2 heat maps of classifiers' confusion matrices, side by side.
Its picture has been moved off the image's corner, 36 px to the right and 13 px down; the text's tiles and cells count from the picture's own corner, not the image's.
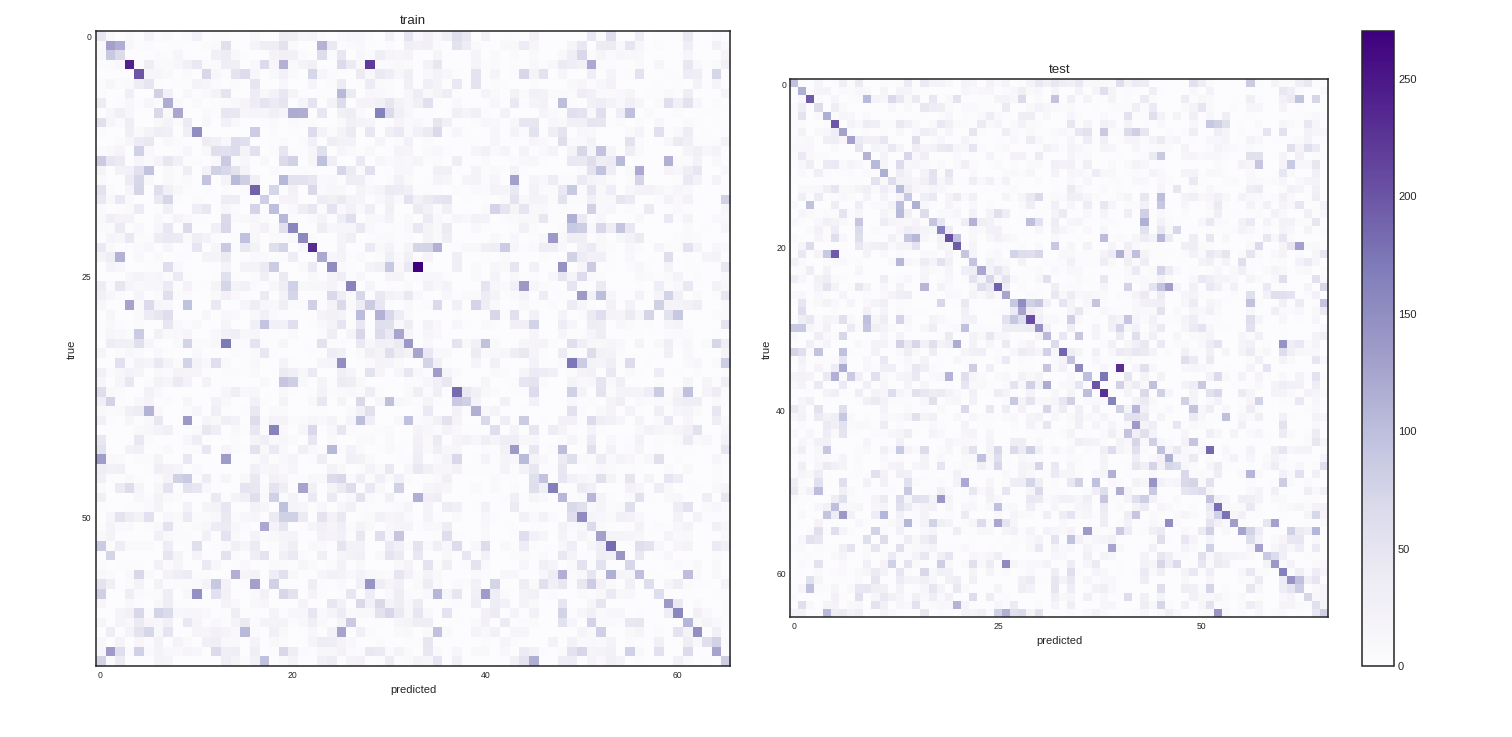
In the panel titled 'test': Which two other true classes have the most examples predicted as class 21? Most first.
49, 30
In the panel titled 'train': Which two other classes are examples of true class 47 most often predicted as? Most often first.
21, 31
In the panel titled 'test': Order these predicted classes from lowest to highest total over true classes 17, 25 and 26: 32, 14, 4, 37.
37, 14, 4, 32
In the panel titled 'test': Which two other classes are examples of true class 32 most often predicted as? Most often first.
60, 20
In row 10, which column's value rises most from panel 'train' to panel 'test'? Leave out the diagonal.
57
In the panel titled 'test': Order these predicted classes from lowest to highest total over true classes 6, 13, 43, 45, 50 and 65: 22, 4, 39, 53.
53, 39, 22, 4
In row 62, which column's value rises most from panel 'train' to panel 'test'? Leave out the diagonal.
2
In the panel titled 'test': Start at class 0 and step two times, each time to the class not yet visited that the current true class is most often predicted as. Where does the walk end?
34
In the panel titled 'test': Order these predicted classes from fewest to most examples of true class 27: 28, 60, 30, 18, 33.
60, 33, 18, 30, 28
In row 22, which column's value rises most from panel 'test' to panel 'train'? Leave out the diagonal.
35
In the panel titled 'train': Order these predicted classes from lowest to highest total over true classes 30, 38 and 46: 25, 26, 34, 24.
26, 34, 24, 25
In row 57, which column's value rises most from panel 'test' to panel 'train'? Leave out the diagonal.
28
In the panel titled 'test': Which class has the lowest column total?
54
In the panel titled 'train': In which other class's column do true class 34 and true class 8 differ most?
29
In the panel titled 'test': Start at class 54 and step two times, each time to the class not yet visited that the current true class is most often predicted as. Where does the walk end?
23
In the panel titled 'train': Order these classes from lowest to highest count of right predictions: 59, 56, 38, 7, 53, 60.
38, 56, 7, 59, 60, 53
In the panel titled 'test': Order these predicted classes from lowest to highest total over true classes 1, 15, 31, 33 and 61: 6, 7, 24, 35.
7, 24, 35, 6
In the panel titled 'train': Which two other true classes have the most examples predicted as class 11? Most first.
15, 4
